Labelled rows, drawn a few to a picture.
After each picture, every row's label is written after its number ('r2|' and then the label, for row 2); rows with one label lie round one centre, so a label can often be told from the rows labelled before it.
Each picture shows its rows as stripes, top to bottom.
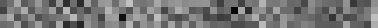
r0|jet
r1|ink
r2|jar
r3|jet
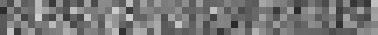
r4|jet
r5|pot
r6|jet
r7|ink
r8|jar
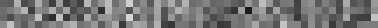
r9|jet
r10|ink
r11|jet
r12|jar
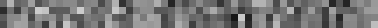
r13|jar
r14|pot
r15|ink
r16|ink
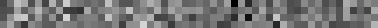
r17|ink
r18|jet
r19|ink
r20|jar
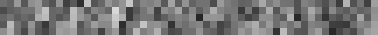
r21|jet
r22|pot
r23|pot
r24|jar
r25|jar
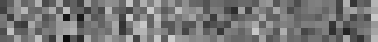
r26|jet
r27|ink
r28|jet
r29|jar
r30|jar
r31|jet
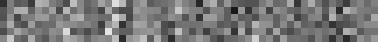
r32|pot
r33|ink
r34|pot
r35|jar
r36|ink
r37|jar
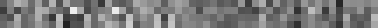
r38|ink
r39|pot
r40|jet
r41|jet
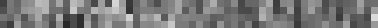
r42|pot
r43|pot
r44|jet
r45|jet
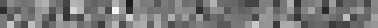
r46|pot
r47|pot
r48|jet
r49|jar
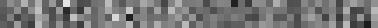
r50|ink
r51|jet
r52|pot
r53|jet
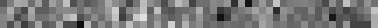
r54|ink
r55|jar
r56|jar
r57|jet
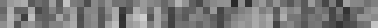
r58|ink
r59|jar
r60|jar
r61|jar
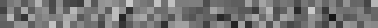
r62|jet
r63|pot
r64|jar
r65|ink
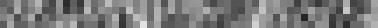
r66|jet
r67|jet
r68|jar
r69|jar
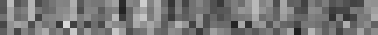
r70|jar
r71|jar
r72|jar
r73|ink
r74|pot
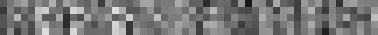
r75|ink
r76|pot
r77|jet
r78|pot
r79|pot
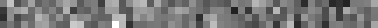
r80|jar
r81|ink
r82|pot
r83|pot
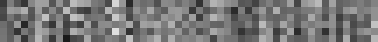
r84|pot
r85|ink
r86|pot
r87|jet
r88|pot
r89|jet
